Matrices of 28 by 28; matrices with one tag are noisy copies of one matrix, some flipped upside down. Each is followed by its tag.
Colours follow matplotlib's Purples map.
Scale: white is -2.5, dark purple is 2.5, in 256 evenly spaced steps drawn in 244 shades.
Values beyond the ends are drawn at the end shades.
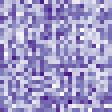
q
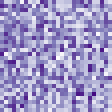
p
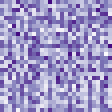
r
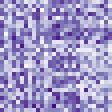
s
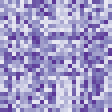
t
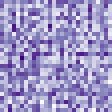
r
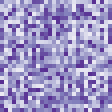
q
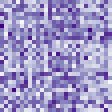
s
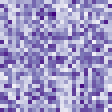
t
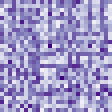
r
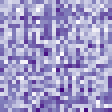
q
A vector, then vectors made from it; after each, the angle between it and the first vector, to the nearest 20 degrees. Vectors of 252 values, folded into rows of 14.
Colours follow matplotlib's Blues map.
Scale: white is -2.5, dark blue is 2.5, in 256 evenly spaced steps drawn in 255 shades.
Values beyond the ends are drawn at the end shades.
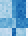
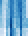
60 degrees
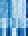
140 degrees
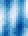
80 degrees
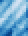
120 degrees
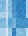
20 degrees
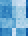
160 degrees
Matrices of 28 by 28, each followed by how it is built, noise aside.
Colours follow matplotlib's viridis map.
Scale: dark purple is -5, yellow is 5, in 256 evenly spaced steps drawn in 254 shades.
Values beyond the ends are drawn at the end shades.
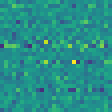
uneven rows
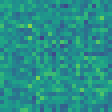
blocks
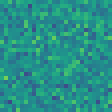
noise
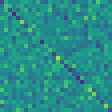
diagonal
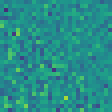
lower triangular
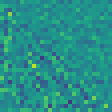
lower triangular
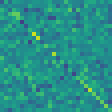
diagonal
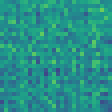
blocks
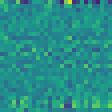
low rank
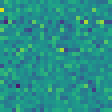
uneven rows
